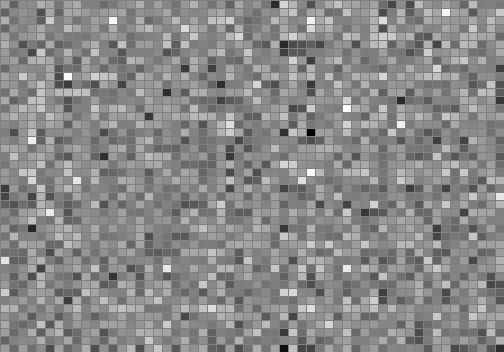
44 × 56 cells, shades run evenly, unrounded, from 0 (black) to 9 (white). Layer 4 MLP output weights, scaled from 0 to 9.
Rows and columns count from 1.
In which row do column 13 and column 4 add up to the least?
35
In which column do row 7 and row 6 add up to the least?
32
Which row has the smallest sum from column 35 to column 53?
24
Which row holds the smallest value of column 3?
6
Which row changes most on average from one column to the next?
44
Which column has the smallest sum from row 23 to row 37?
2
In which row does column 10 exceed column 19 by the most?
12
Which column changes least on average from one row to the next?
10
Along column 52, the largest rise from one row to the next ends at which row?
28
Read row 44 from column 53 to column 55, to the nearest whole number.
4 5 3
